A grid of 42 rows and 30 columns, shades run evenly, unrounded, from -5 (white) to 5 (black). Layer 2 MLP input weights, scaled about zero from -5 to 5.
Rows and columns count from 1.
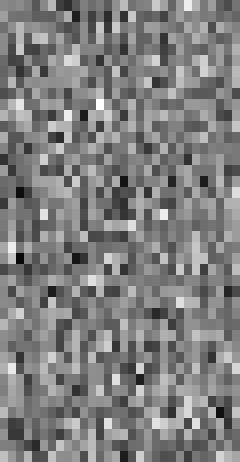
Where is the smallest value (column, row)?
13, 10
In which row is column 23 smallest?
28
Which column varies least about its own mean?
5
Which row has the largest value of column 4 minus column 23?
25
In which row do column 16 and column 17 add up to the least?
21
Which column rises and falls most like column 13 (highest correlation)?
3
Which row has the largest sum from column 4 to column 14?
2
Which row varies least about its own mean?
26
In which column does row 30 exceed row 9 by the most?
22
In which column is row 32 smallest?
14
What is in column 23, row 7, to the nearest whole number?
-3
